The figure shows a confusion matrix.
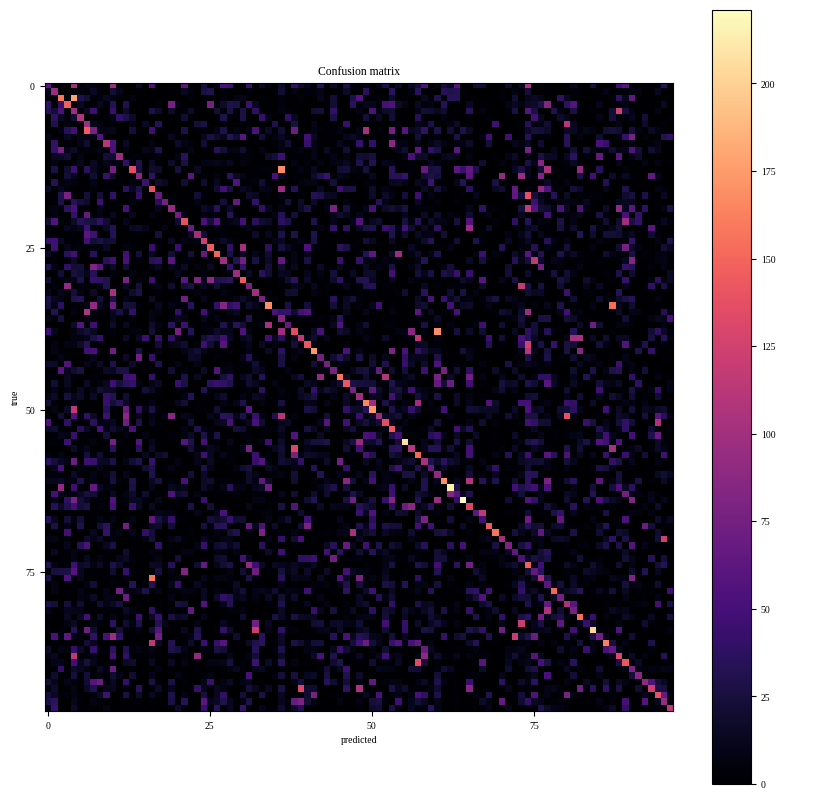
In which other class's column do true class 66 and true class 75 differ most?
67
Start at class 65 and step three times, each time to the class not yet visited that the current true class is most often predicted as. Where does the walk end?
60
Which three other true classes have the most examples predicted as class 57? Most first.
89, 39, 49
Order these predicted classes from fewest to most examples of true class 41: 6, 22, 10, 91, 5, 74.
5, 22, 91, 6, 10, 74
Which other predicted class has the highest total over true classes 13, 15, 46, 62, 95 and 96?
77
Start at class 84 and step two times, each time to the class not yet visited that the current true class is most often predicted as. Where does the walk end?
10
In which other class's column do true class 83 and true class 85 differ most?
72
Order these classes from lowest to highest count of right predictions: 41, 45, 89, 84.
89, 45, 41, 84
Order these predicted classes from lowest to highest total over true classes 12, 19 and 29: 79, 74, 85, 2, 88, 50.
85, 2, 79, 50, 88, 74
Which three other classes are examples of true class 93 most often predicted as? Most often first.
39, 48, 65
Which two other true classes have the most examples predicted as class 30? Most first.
25, 27
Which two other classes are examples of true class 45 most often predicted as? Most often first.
52, 42
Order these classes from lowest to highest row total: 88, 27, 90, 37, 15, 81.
15, 90, 81, 37, 88, 27
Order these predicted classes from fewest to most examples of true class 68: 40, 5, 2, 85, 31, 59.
2, 85, 5, 59, 31, 40
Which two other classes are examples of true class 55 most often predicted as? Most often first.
48, 10
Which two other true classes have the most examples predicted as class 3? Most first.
31, 17
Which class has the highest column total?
74
